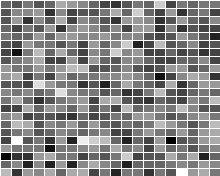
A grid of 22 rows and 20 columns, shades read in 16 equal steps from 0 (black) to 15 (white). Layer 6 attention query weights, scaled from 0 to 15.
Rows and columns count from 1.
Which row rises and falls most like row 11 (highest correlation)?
20
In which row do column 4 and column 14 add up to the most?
11
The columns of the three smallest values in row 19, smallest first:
5, 14, 18
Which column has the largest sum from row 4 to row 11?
4
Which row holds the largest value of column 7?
9
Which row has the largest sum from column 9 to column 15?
19
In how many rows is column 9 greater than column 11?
12
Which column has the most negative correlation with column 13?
15
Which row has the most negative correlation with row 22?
2
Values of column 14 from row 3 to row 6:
8 9 5 4
